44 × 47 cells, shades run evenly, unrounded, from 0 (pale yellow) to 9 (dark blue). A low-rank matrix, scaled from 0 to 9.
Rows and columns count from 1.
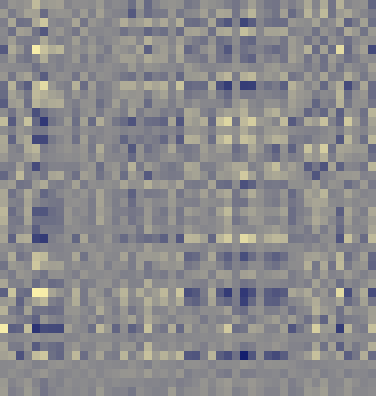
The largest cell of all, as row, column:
40, 31
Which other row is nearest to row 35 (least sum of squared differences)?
25
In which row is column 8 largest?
37
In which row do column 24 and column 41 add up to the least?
14
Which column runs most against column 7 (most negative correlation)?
1
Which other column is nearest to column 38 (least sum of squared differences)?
12
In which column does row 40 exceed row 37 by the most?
29
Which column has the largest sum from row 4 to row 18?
19
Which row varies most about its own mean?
33
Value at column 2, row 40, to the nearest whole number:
3
